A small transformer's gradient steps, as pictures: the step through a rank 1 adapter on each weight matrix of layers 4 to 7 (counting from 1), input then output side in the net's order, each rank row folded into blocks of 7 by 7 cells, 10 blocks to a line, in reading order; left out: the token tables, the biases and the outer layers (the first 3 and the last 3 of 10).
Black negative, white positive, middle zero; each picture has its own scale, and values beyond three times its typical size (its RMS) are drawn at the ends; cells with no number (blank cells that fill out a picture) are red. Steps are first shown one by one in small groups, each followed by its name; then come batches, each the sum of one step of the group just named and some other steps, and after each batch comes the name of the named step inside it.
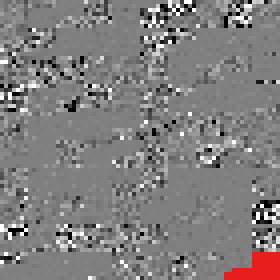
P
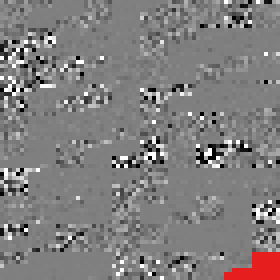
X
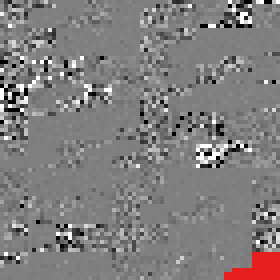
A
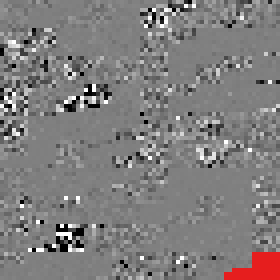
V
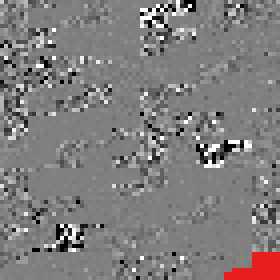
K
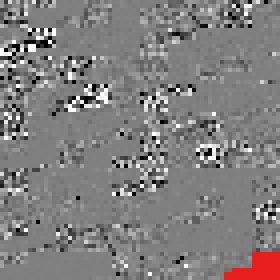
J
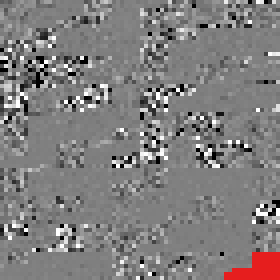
X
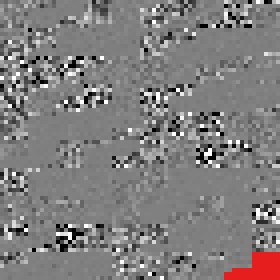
X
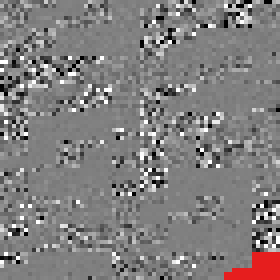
P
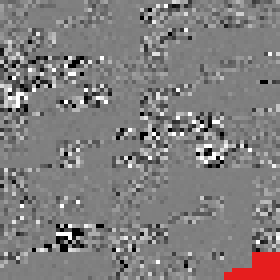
V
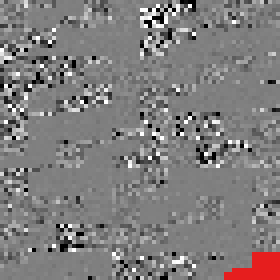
K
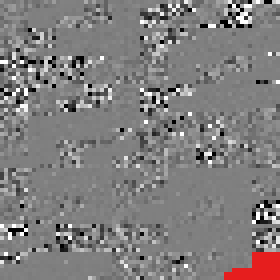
P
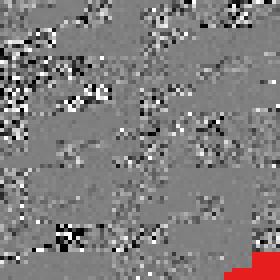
V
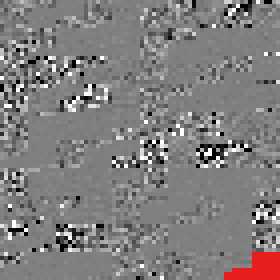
X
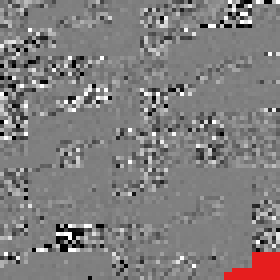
A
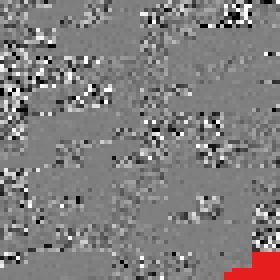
X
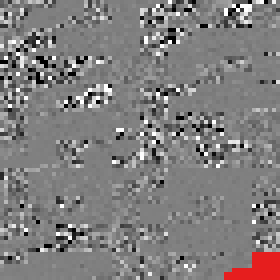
P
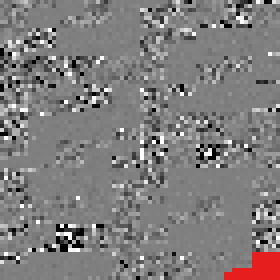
V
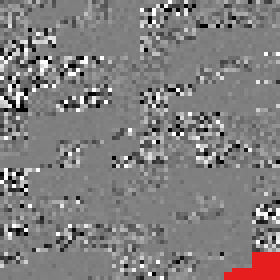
X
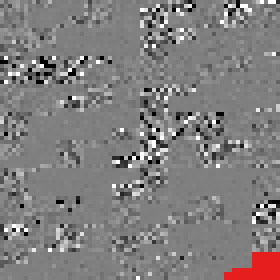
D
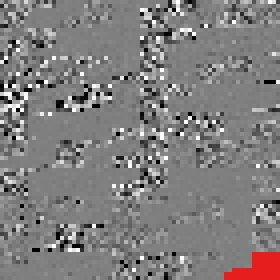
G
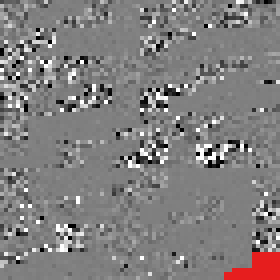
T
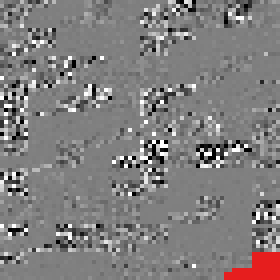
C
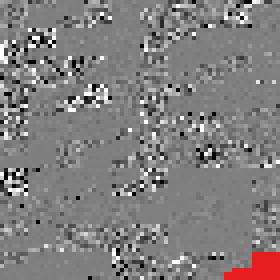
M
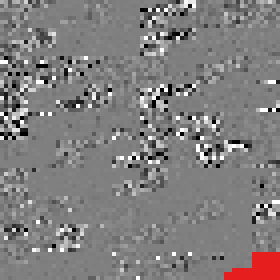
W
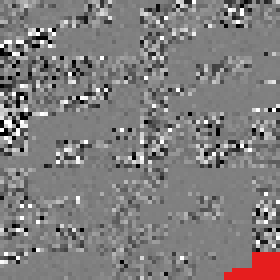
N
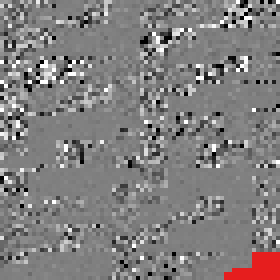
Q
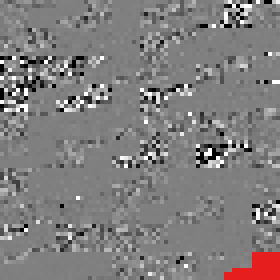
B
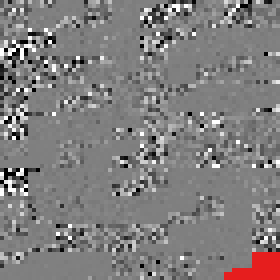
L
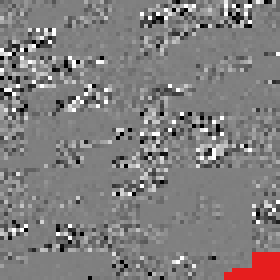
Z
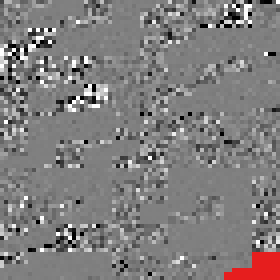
Z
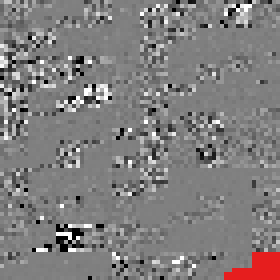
M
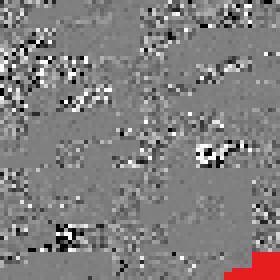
Z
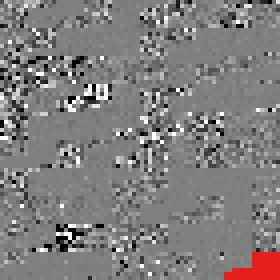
N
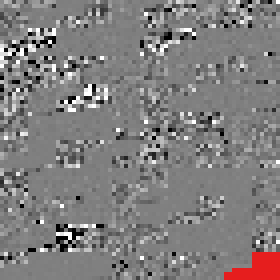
Q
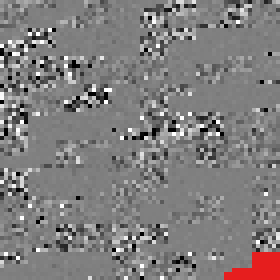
N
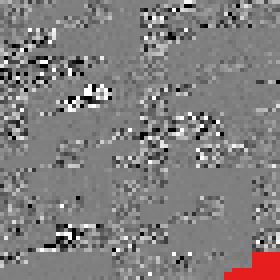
W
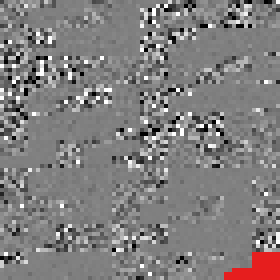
N
